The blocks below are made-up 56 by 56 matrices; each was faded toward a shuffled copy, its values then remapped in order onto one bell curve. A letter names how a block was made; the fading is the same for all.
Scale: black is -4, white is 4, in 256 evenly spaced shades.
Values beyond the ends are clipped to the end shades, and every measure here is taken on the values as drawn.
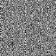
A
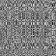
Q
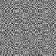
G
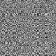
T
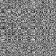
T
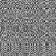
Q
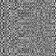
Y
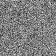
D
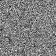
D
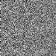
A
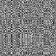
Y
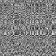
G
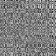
Y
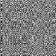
Y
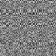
G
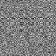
T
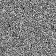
D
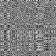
Q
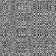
Y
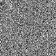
A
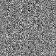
A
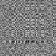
Q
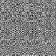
T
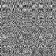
T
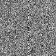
A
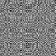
Q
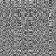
Y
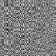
Y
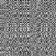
G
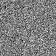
D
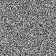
D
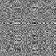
T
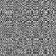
G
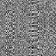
Y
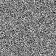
D
